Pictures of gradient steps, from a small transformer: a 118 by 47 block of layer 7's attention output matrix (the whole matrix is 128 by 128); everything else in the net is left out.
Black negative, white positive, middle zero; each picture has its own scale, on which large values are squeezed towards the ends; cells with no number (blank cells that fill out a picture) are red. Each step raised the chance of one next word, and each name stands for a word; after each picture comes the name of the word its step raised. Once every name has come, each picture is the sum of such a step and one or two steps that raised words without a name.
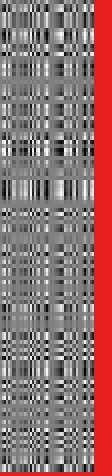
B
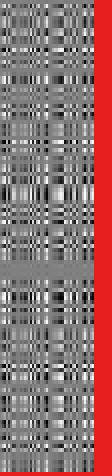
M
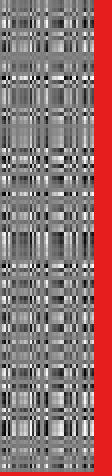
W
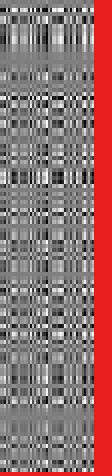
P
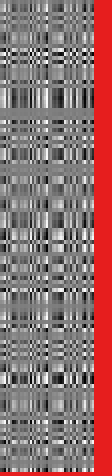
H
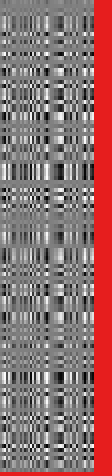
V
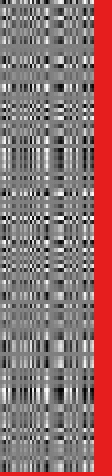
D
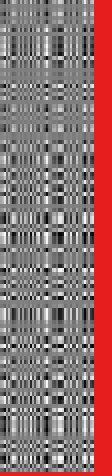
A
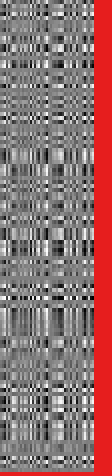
M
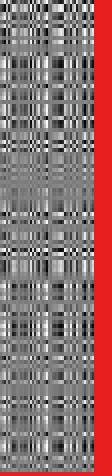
B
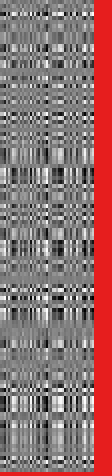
M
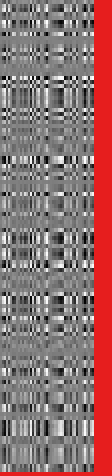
W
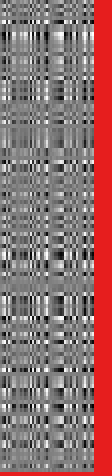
P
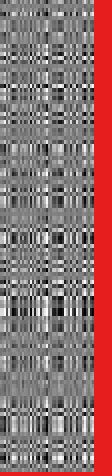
A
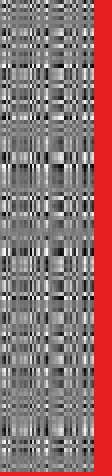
V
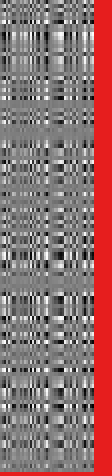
P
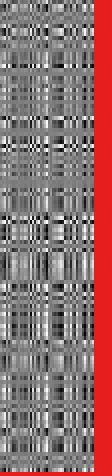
D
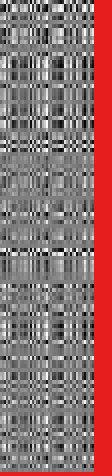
B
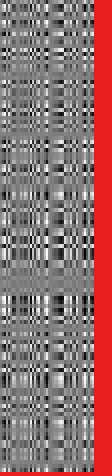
M
